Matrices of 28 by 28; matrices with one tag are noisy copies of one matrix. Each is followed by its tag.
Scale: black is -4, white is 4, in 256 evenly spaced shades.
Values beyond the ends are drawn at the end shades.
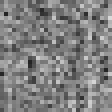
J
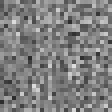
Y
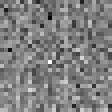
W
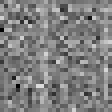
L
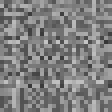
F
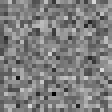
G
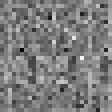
J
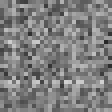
F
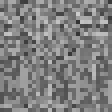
Y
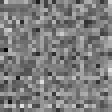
G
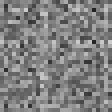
L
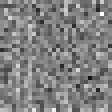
W
